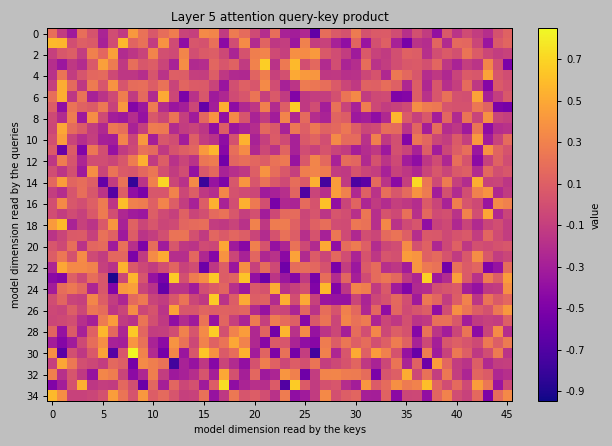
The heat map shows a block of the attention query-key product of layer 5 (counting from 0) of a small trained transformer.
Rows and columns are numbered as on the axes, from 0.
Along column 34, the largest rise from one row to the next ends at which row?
8
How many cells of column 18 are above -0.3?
30
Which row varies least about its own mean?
19
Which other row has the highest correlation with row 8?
11
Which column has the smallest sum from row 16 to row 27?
28
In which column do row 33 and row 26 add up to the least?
23
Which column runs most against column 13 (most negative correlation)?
7
